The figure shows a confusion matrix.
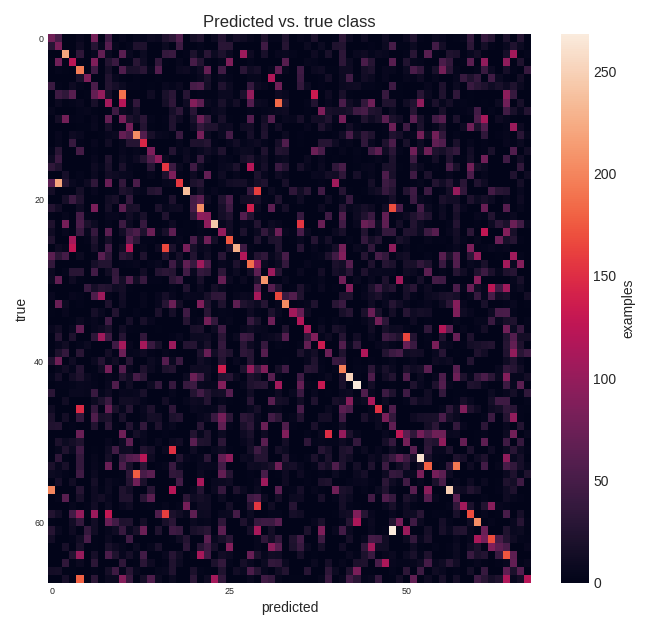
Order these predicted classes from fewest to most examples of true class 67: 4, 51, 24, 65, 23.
65, 24, 51, 23, 4
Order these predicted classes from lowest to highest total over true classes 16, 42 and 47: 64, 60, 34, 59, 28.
34, 60, 59, 64, 28
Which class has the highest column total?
64
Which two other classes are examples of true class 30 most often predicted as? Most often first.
49, 60
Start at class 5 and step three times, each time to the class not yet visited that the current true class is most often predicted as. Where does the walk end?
60
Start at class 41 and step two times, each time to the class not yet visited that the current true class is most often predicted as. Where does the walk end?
61
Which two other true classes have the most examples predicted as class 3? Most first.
26, 25
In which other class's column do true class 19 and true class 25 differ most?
29
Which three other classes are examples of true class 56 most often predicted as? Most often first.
0, 17, 53
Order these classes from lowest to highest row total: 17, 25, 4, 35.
17, 35, 25, 4
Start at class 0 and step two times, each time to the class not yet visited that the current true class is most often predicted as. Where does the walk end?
32
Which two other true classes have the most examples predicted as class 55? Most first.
36, 50
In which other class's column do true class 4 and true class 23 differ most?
35
